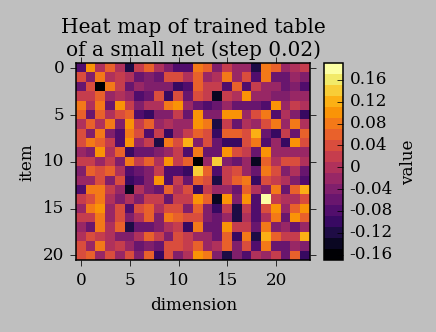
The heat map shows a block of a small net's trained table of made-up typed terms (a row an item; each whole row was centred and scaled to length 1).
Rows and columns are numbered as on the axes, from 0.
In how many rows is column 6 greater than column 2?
4
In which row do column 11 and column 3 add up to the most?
8
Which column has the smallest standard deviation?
21
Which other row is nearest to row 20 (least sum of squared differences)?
6
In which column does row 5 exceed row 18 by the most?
16
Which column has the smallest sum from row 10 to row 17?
18
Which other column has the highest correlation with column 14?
9
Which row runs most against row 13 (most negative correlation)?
5
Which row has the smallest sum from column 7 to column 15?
2
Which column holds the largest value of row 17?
15
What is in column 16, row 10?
-0.06
